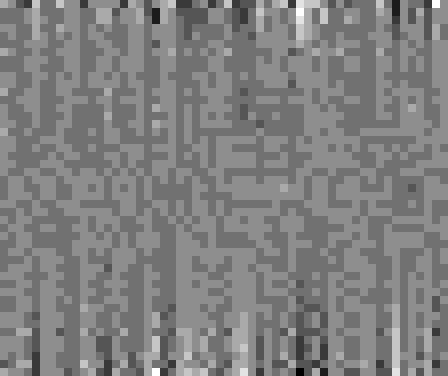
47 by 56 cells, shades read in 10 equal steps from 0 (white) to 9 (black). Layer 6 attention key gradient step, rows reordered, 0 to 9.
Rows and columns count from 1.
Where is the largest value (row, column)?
47, 38
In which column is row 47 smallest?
20
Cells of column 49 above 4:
25
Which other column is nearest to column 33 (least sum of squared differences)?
13
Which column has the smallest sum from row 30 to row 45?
50
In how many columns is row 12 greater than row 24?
26
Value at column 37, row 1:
7
